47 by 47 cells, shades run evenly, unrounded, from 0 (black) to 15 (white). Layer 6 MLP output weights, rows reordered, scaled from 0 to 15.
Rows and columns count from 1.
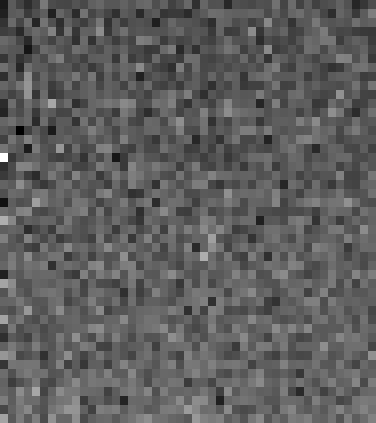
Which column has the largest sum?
13
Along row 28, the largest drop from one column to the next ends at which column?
25
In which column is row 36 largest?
1
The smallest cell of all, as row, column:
15, 3
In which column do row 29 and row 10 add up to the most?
4
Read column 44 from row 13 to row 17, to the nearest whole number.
4 5 6 5 4
